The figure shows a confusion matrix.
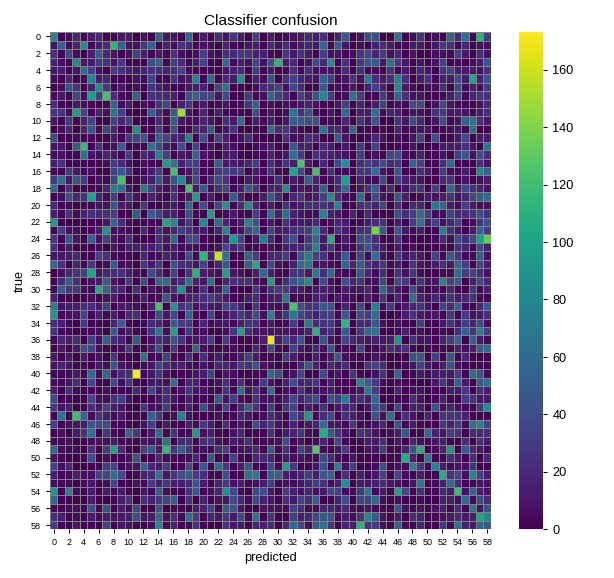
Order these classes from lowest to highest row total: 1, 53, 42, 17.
42, 53, 1, 17
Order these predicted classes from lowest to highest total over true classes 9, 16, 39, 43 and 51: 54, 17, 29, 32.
54, 29, 17, 32
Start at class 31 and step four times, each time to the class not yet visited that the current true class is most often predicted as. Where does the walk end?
0
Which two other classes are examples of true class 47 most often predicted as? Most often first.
36, 19
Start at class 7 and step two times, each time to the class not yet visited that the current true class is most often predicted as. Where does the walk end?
56
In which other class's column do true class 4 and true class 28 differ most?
19
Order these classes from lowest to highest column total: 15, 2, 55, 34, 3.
2, 3, 55, 15, 34
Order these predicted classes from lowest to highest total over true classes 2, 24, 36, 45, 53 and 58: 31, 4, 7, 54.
4, 31, 7, 54
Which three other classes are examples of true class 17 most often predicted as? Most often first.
9, 39, 1
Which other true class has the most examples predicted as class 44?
30
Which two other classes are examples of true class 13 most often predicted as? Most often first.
4, 58
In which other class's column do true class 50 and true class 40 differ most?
11
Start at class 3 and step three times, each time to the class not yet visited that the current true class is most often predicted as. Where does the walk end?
46
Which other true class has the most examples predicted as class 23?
28
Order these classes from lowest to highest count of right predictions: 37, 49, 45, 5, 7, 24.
37, 45, 5, 24, 49, 7
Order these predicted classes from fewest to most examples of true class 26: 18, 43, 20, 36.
36, 18, 43, 20
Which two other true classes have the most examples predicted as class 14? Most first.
32, 58
